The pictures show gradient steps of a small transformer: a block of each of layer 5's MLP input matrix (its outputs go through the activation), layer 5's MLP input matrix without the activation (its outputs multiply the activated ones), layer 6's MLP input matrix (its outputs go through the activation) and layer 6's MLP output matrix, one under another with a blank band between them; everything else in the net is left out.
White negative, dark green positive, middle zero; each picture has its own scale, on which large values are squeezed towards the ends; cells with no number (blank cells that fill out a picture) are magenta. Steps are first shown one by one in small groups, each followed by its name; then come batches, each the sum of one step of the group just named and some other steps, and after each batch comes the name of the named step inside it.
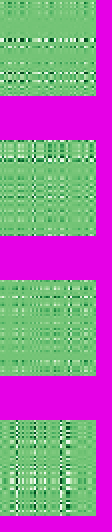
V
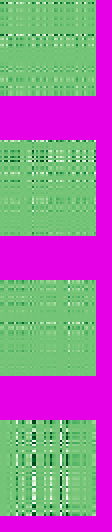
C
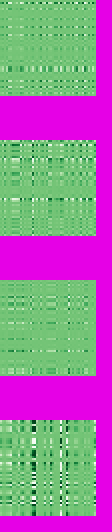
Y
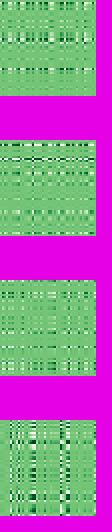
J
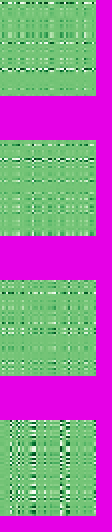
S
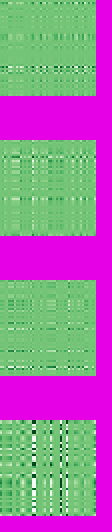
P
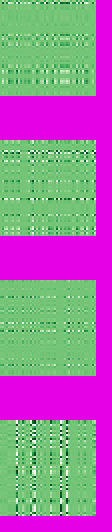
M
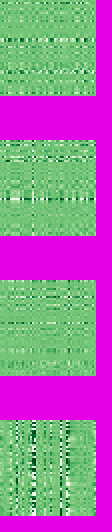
V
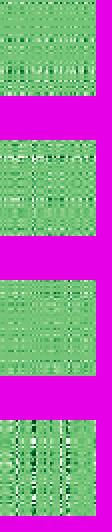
Y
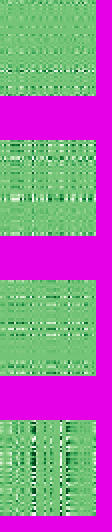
Y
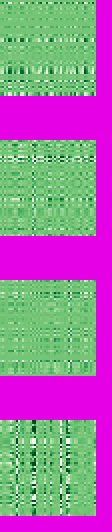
Y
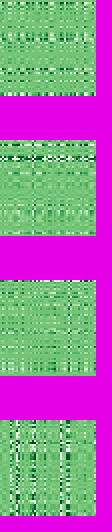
J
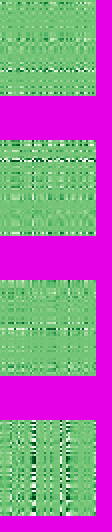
J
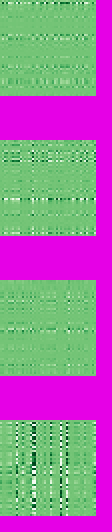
M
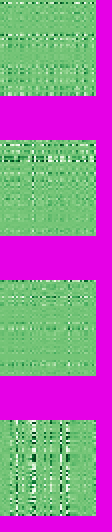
C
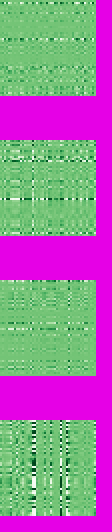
P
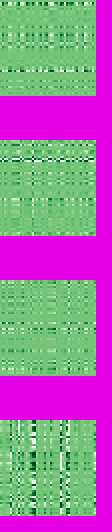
Y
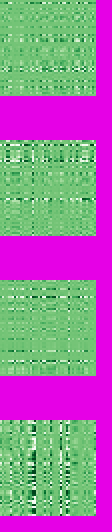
Y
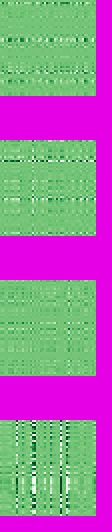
V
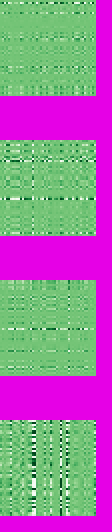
P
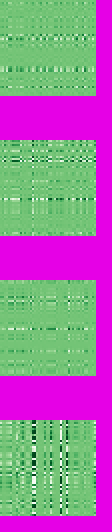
Y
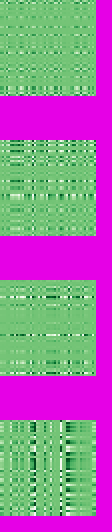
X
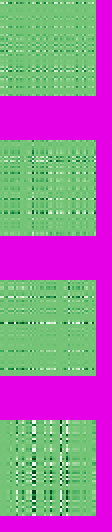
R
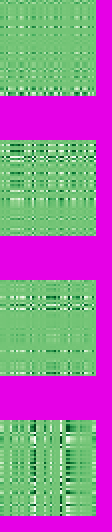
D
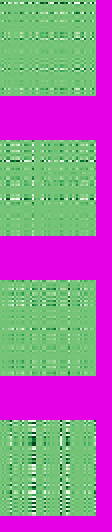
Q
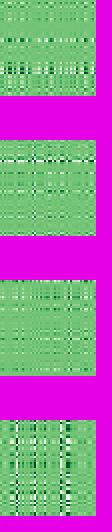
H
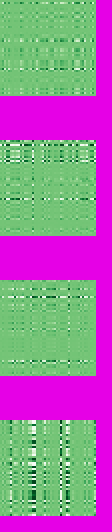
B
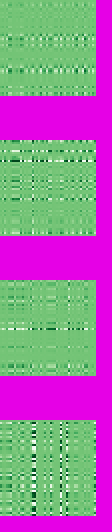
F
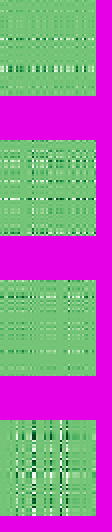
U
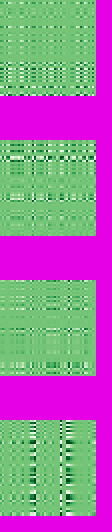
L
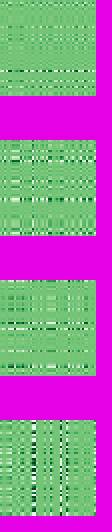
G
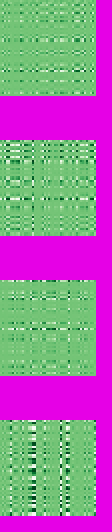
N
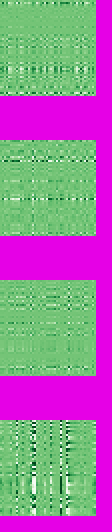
L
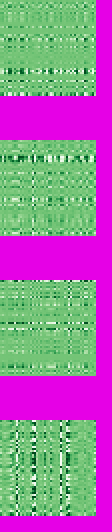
G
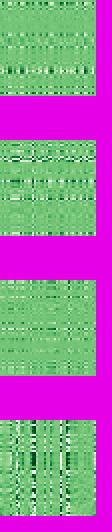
H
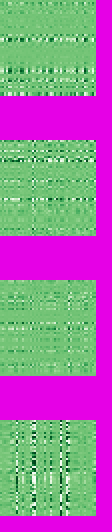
U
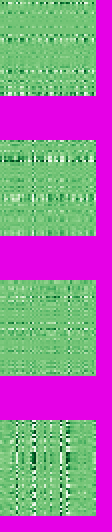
X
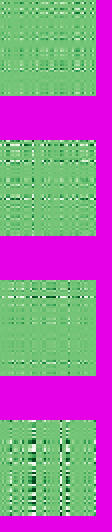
B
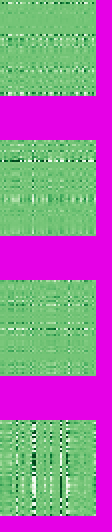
F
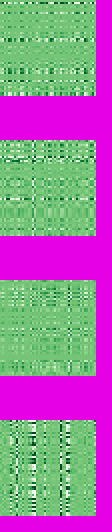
Q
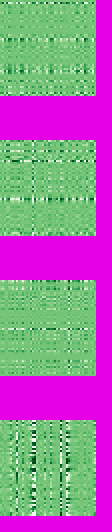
N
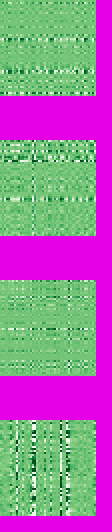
N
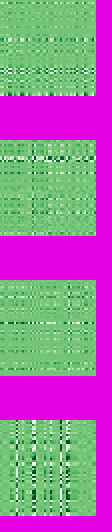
R
